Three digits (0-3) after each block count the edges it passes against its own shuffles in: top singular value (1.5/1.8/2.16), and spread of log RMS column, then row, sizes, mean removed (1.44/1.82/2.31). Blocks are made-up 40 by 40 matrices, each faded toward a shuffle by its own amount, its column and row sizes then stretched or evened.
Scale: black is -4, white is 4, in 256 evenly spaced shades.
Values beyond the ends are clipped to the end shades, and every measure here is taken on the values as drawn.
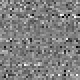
0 0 3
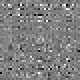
2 1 3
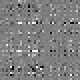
2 3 3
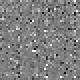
0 1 0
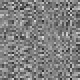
3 3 1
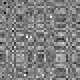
3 1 0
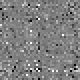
1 1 2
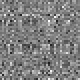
2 0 3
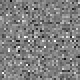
1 0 2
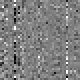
2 3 0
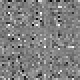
0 2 2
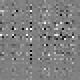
1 3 3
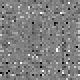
1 1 1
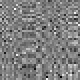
3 1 0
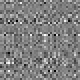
3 1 3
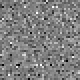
0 0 1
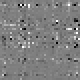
0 2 3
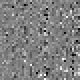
1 3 0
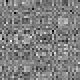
3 0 1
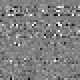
0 0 3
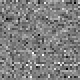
1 0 1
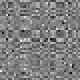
3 1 2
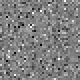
0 1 0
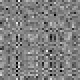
3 3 1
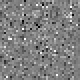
0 1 0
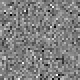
0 0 1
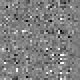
1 2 2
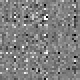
1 3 2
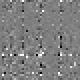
2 2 2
